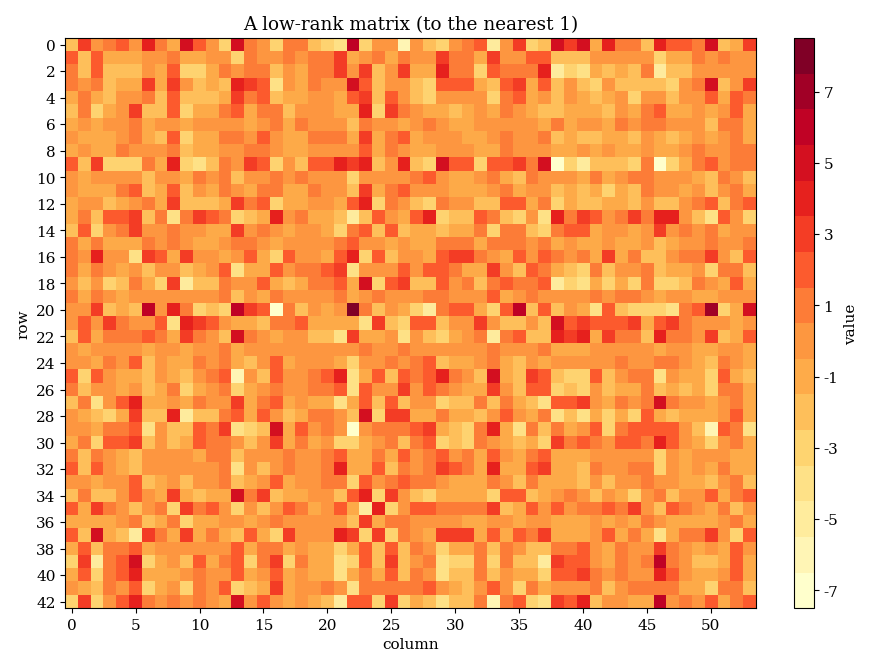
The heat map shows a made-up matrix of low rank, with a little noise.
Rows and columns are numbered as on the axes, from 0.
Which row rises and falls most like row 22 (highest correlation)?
0
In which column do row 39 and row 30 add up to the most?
46
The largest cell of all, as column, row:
22, 20
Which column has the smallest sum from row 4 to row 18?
9
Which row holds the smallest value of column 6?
29
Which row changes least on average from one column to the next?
23
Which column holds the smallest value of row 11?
42
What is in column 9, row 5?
-3
